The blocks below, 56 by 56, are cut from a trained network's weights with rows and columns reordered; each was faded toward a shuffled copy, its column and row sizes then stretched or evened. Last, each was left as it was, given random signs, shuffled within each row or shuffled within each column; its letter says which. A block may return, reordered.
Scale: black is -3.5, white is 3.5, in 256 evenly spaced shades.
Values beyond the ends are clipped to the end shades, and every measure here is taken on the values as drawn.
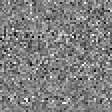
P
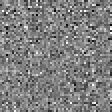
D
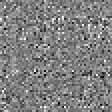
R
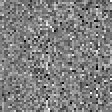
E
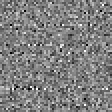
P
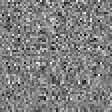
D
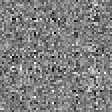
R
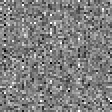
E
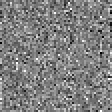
E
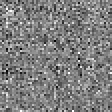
R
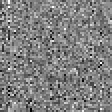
E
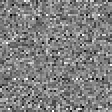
P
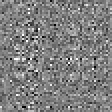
D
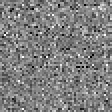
P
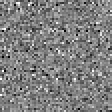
P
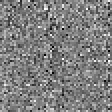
R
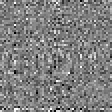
D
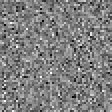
E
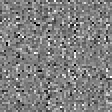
D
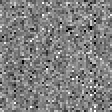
E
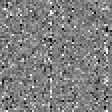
E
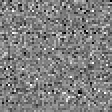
P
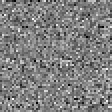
P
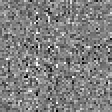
R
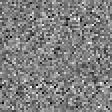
P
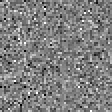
E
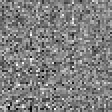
R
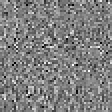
D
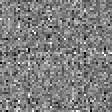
R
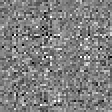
D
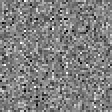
E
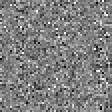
E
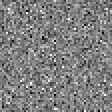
E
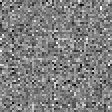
R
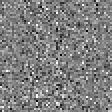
E
